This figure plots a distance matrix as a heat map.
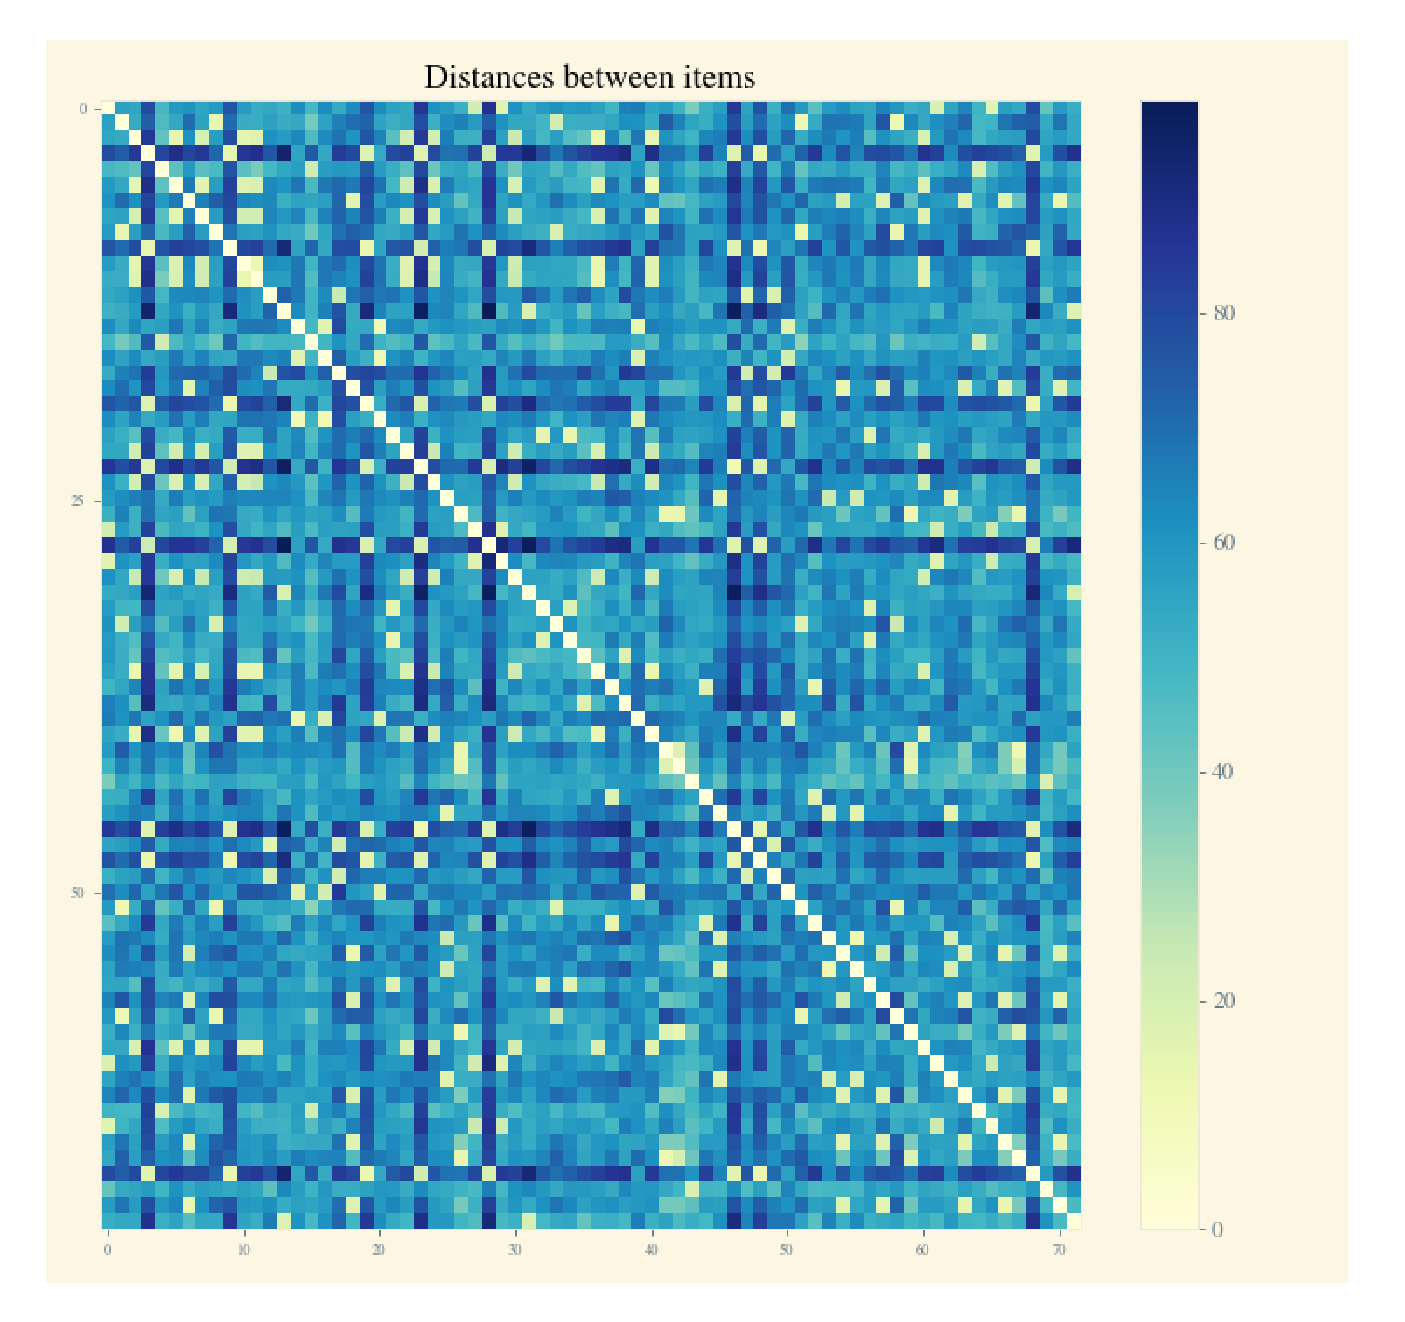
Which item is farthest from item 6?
28
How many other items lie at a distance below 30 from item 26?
4
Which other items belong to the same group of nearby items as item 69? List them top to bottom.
43
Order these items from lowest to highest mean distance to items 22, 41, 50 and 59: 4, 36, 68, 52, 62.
36, 4, 62, 52, 68
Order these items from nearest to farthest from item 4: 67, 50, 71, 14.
71, 14, 67, 50
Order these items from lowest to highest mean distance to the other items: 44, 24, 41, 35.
24, 35, 41, 44
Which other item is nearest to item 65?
0
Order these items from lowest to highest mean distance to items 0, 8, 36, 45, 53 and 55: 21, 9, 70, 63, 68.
21, 70, 63, 9, 68
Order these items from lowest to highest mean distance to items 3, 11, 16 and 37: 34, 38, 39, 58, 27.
39, 27, 58, 34, 38
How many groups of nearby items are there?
15
